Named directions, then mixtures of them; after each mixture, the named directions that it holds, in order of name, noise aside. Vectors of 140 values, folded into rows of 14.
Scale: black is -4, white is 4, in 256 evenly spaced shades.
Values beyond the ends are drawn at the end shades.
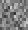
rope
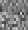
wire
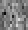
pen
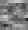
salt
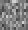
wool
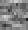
salt.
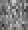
pen, wool.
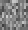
wool.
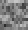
rope, salt.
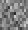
rope.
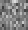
wool.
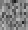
wool.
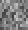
pen, rope.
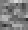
salt.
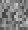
pen, rope.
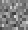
rope, wire.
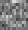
salt, wool.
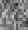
pen, rope.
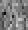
pen.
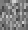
wool.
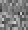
wire.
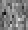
pen.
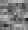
salt.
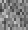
rope, wire.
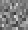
rope, wire.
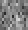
pen, wire.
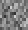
rope.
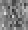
pen, wool.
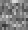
salt, wool.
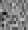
pen, wire.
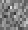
rope.
